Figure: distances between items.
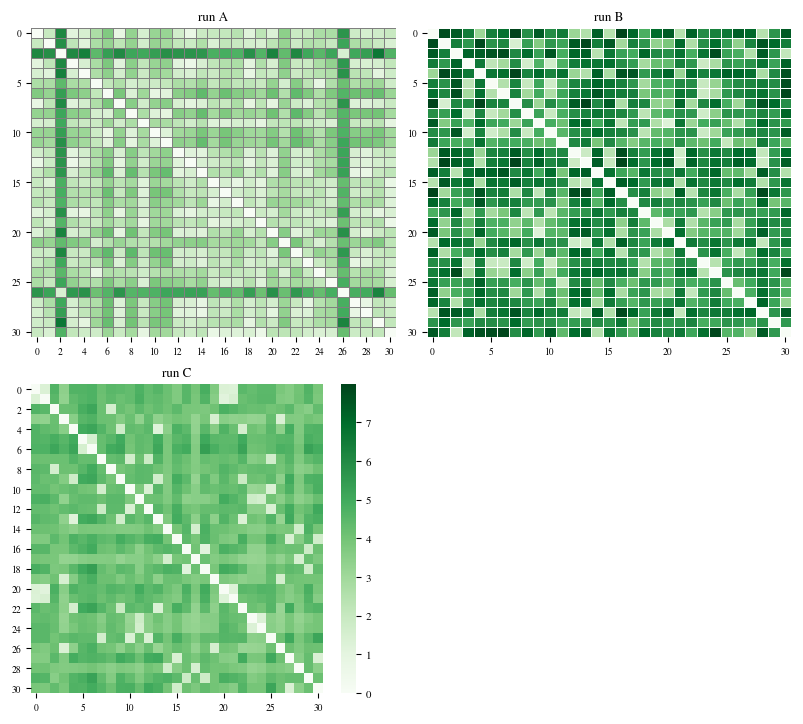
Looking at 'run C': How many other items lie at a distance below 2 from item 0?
3
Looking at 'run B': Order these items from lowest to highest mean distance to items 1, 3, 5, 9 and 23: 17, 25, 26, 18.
18, 26, 25, 17
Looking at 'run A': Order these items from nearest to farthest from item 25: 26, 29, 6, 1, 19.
19, 1, 29, 6, 26
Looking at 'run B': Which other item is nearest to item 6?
23
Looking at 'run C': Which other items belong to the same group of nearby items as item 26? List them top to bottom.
3, 19
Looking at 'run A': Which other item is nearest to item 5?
24
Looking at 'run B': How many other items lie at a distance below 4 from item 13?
6
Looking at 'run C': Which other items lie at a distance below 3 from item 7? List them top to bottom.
10, 12, 25
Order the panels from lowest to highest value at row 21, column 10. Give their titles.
run A, run C, run B
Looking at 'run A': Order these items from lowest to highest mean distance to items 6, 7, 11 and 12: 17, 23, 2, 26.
23, 17, 26, 2
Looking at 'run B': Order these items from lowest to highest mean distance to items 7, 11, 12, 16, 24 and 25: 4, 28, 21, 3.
3, 21, 28, 4
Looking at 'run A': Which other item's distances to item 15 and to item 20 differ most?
17
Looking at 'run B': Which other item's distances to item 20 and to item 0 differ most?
9
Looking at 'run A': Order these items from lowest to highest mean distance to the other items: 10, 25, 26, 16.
16, 25, 10, 26
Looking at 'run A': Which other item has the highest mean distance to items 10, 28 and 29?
2
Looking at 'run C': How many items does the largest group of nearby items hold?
4
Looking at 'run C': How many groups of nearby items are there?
10
